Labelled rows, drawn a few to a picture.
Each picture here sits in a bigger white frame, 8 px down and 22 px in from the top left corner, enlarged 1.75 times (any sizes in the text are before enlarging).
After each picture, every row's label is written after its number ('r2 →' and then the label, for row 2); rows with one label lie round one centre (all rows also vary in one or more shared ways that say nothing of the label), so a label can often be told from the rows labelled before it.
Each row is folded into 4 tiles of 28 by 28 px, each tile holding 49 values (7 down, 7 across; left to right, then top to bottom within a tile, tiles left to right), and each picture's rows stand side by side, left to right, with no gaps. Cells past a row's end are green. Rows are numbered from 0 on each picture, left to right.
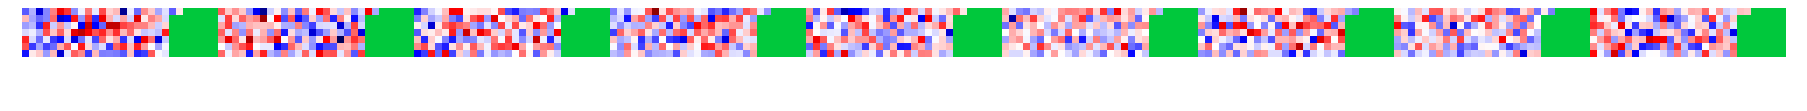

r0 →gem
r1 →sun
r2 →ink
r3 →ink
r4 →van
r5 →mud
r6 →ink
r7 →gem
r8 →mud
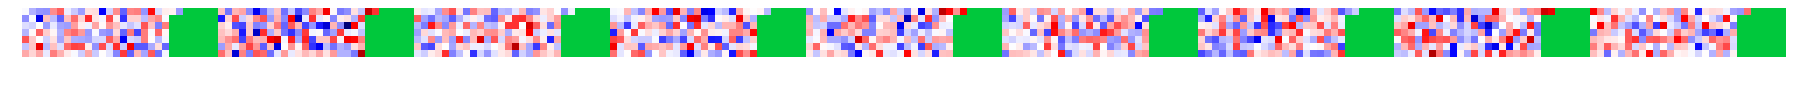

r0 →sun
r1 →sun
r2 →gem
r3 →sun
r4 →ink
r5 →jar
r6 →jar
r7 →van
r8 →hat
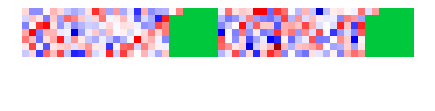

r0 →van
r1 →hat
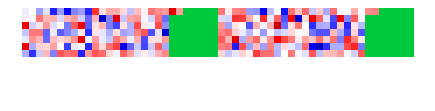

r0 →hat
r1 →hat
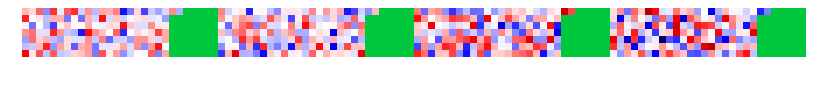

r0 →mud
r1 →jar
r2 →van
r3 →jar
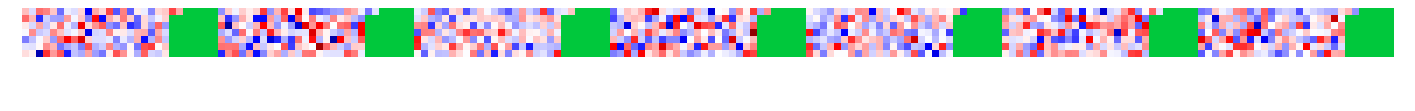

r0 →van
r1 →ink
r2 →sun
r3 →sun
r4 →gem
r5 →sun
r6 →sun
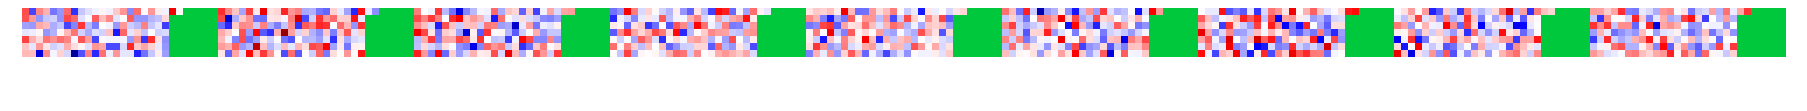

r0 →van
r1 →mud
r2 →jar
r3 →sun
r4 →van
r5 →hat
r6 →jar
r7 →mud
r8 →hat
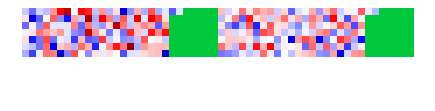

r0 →mud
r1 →sun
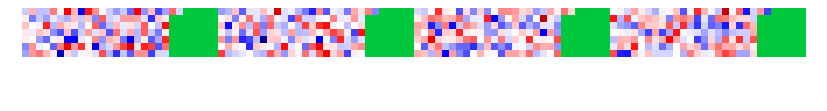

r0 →mud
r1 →ink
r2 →sun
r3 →mud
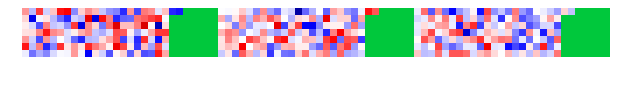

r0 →sun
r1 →van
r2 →hat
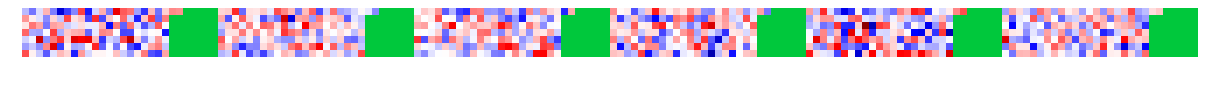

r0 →gem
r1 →jar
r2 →jar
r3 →mud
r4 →sun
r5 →gem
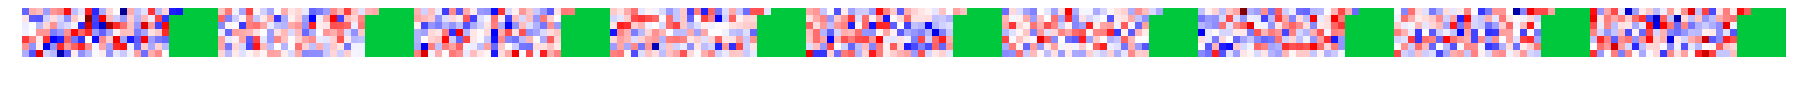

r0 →sun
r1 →mud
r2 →sun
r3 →hat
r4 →hat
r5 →jar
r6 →ink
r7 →ink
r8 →mud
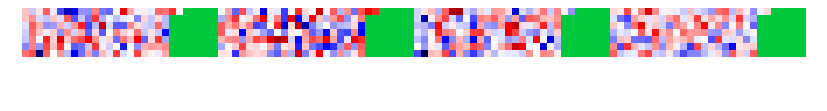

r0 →van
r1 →hat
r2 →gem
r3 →gem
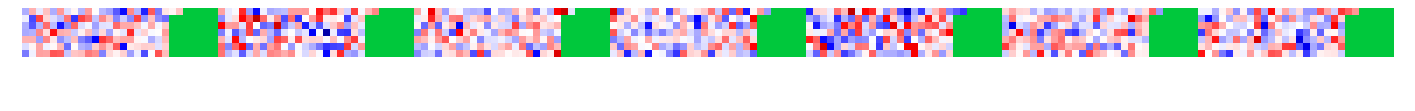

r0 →sun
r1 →hat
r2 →sun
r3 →mud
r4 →ink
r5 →sun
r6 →hat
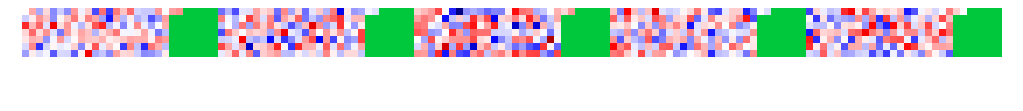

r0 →jar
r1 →mud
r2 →jar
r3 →mud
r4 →ink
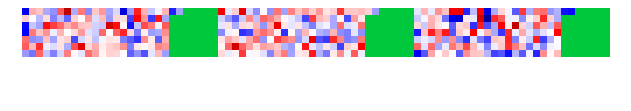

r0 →hat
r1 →hat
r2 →sun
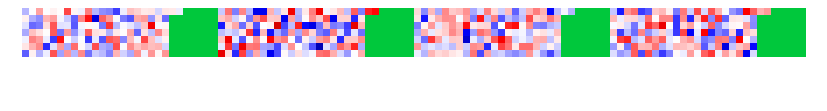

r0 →sun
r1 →van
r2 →mud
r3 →ink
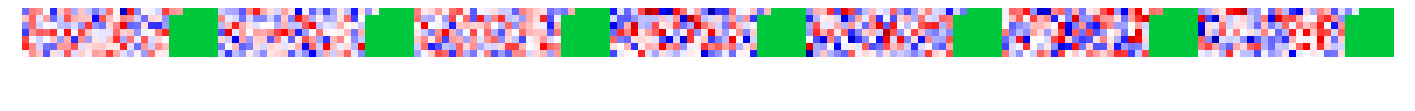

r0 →sun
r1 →van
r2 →jar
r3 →van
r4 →hat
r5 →ink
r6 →van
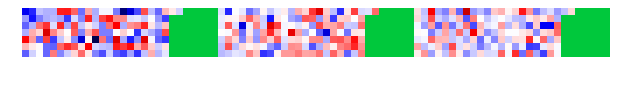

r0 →van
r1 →ink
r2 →sun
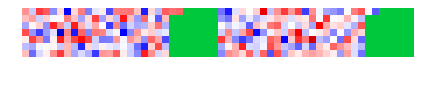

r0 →gem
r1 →ink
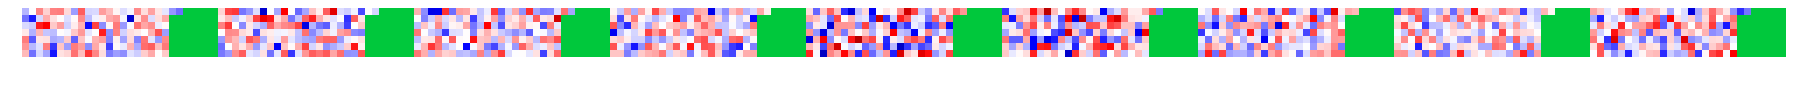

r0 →hat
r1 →jar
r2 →mud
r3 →sun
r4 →gem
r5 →mud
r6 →ink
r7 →jar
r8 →jar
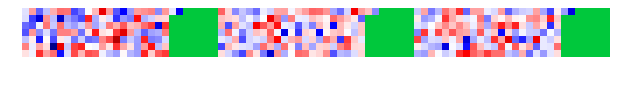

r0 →hat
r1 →ink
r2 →hat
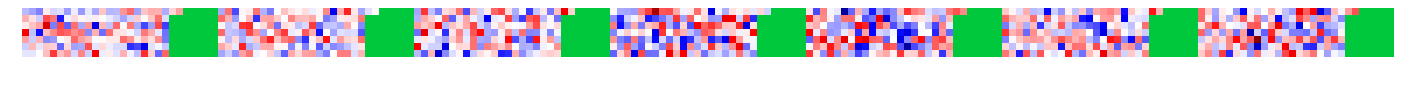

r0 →gem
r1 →gem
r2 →hat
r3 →ink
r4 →mud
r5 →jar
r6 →jar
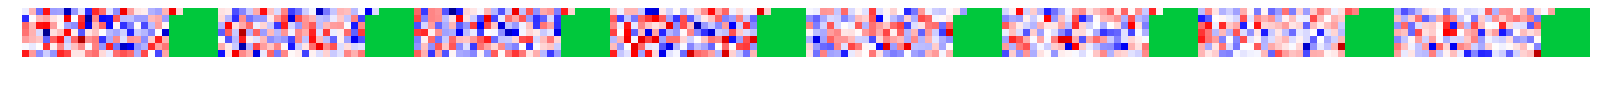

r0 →hat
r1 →jar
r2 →mud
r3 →mud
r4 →jar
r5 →hat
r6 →hat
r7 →jar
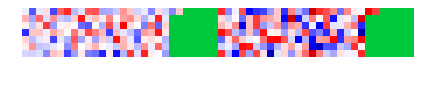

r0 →ink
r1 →gem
